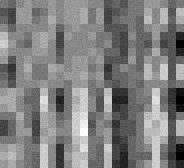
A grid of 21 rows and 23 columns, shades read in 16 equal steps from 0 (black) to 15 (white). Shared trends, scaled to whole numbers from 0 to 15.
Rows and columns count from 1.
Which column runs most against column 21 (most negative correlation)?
1
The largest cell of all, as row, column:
17, 11
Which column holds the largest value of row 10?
21
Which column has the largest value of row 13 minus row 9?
14
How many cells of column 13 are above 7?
11
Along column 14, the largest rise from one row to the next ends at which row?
12
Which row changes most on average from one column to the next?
13
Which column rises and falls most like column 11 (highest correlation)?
10
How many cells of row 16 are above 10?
5
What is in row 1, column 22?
6
